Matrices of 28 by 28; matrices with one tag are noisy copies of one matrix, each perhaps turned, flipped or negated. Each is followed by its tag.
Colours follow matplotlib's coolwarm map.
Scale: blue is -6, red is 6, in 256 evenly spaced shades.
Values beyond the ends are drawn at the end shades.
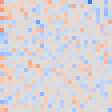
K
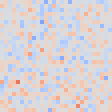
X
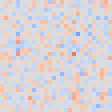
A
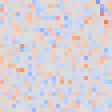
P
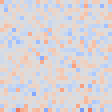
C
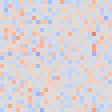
A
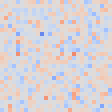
A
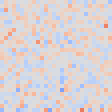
C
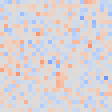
X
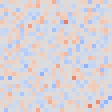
P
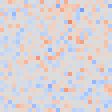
X
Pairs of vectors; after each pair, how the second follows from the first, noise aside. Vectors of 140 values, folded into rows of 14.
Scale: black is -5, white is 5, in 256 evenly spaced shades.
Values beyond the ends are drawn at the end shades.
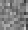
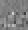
wrapped around, negated, partly zeroed.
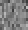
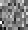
reversed, scaled up.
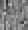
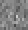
wrapped around, negated, partly zeroed.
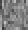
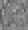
wrapped around, shrunk.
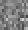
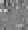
reversed, partly zeroed.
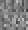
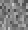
wrapped around, negated.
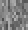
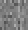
reversed, partly zeroed.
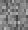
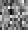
reversed, scaled up.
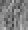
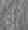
negated, shrunk.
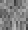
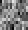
reversed, scaled up.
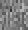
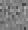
wrapped around, negated, partly zeroed.
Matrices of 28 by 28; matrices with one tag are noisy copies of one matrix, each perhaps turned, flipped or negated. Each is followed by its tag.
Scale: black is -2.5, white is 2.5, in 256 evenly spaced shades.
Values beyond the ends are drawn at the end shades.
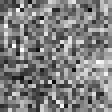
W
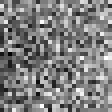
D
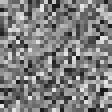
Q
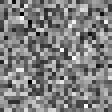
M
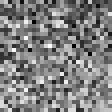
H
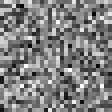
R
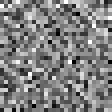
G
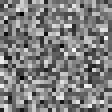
M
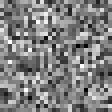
R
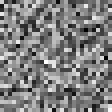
G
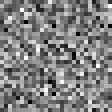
Q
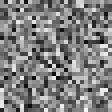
Q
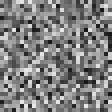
G
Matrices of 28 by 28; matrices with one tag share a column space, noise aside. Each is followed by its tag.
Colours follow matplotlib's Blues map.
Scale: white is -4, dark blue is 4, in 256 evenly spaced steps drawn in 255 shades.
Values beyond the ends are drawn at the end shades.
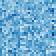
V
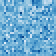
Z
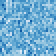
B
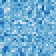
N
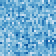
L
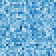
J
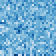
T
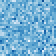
B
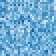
B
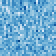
Z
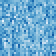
L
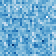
L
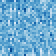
N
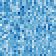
Z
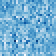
L
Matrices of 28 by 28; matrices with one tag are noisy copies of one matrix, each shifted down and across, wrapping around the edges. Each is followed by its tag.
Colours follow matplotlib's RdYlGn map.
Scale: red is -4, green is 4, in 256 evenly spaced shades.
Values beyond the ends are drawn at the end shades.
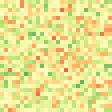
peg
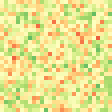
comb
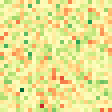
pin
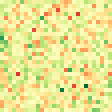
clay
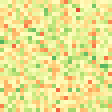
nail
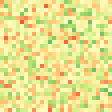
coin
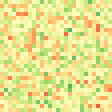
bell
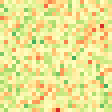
pin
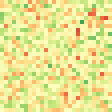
coin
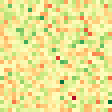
nail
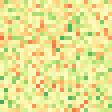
comb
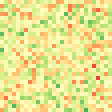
coin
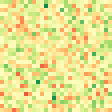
pin
